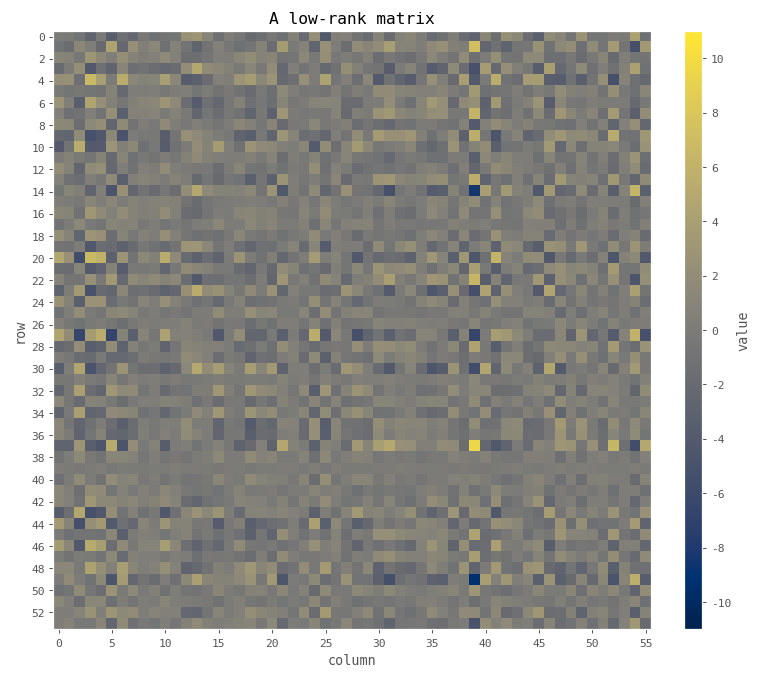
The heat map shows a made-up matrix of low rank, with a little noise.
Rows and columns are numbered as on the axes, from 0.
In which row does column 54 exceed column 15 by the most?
27
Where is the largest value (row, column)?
37, 39
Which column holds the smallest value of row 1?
54
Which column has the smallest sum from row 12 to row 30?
5
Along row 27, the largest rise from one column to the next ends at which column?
3
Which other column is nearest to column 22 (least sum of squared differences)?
43
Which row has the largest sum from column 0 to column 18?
4
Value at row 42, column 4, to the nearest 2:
2
